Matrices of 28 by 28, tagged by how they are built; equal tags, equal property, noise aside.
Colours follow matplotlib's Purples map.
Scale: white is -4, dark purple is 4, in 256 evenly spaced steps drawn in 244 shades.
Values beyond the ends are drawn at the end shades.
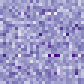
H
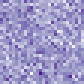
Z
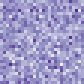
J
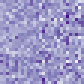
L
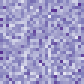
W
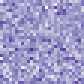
J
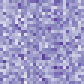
W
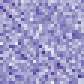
Z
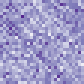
Z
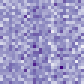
W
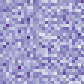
W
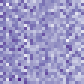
W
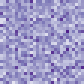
W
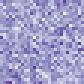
Z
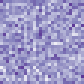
J
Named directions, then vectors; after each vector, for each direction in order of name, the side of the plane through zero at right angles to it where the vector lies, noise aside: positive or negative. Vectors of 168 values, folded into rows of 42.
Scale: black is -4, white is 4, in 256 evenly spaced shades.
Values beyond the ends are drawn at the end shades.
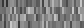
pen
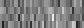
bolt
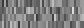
negative, positive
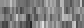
positive, positive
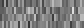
negative, positive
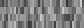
positive, positive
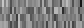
negative, negative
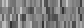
negative, negative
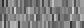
negative, positive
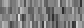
negative, negative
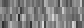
positive, positive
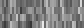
positive, positive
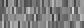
negative, positive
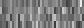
positive, positive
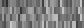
positive, positive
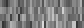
positive, positive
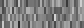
negative, positive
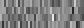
positive, negative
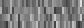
positive, positive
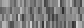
negative, negative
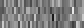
negative, positive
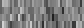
negative, negative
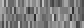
positive, negative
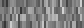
positive, positive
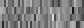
positive, negative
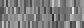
negative, positive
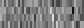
positive, negative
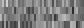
positive, negative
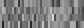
positive, negative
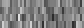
negative, negative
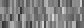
positive, positive
